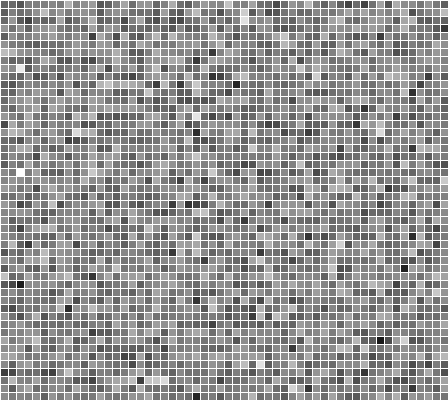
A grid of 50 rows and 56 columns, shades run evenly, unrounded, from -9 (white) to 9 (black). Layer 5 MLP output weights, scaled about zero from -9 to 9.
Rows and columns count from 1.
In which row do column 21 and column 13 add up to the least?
11
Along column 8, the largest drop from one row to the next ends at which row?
13
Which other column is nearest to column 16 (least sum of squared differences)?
54
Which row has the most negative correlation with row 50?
20
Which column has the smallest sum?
51
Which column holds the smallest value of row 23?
56
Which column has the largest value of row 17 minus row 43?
39
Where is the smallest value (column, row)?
3, 22
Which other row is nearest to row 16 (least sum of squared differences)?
50
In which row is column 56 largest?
4
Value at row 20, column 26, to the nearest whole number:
-1
